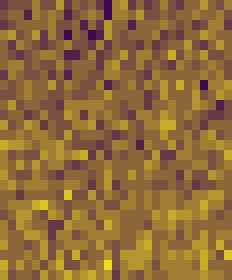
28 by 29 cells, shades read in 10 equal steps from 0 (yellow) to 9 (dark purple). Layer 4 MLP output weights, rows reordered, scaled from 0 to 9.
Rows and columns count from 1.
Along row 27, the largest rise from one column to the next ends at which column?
15
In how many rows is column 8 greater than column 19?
14
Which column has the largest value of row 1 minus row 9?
23
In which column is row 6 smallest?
22
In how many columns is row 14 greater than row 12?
8
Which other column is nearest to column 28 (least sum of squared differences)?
27
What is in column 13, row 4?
8
